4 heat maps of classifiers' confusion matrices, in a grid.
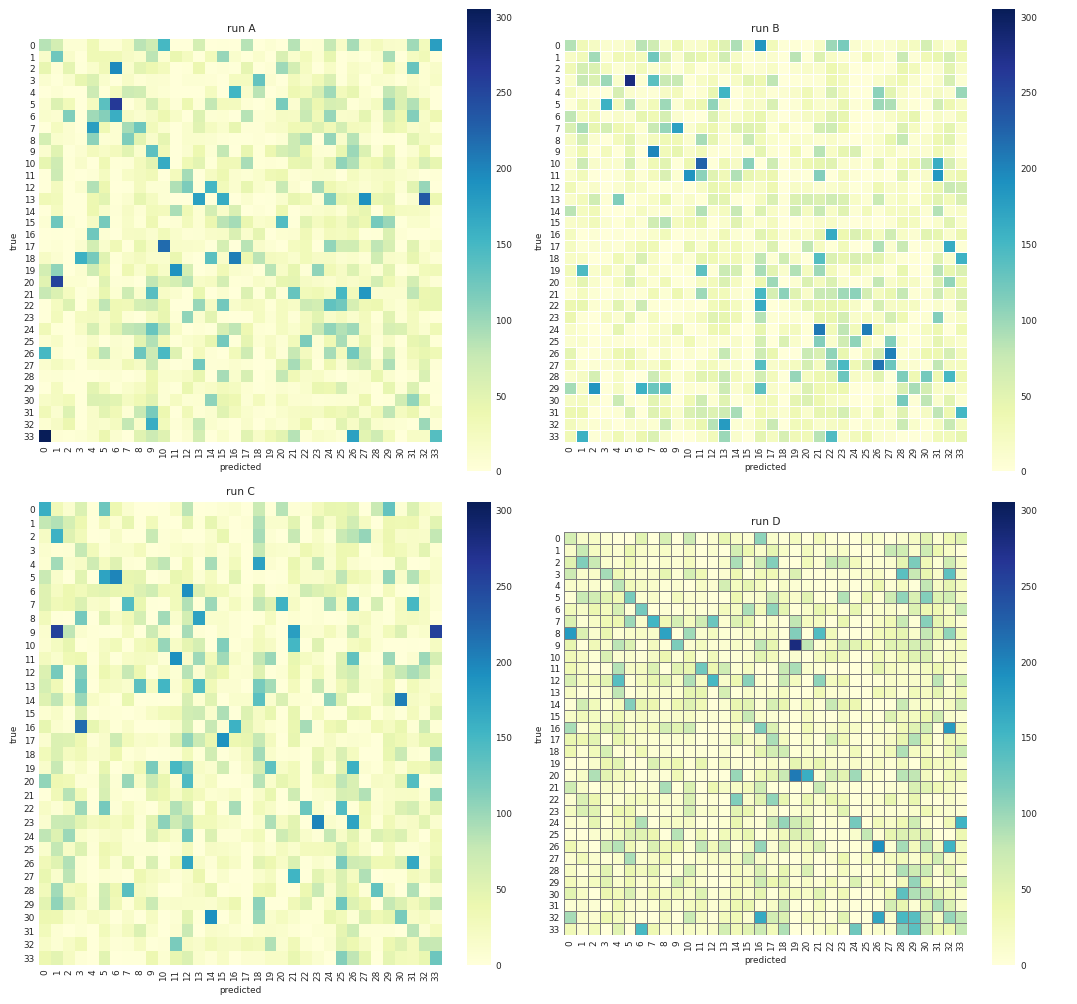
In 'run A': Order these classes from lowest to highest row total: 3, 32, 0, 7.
3, 32, 7, 0
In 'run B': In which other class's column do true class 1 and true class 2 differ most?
7
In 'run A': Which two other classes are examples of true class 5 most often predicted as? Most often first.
6, 20
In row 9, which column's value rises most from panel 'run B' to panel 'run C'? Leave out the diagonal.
33
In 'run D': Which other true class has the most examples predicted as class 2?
20
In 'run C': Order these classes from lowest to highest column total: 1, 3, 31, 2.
2, 31, 3, 1
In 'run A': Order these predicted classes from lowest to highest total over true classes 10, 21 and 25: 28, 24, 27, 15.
28, 24, 15, 27
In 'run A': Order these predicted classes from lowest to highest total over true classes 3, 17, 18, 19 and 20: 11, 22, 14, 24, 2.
2, 22, 14, 24, 11
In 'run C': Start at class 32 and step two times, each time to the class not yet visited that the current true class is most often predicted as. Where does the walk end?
26
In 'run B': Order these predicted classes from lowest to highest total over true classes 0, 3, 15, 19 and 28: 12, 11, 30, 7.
12, 30, 11, 7
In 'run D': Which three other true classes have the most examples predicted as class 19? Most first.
9, 20, 8
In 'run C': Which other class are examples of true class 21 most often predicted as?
33
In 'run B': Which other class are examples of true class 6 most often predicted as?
0
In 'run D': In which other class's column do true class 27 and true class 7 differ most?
12
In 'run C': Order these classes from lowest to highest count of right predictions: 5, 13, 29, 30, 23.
29, 30, 13, 5, 23
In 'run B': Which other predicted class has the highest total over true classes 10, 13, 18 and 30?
11
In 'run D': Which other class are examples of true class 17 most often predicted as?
29
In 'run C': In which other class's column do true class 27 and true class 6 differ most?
12
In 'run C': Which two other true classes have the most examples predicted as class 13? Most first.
8, 11
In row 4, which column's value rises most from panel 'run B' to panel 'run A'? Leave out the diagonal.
16
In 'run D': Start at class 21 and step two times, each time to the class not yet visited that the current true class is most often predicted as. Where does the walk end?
0
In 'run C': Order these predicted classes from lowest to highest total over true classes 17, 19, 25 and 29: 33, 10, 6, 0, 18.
10, 0, 6, 33, 18
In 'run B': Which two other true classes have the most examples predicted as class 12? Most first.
5, 32
